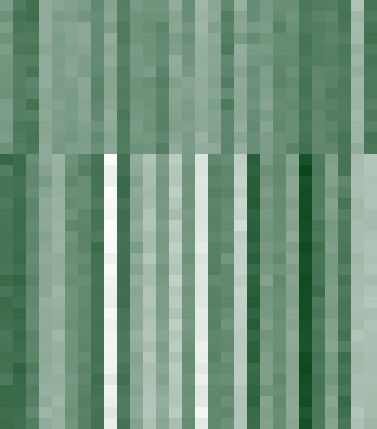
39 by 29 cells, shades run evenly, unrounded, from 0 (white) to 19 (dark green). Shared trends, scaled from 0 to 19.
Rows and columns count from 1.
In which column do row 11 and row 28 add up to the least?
9
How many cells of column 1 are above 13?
25
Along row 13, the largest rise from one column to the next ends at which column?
29
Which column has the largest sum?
24
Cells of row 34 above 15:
3
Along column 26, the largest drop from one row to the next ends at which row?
15
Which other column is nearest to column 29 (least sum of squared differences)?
12
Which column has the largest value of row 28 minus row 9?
20
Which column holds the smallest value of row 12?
28
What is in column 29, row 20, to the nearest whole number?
7
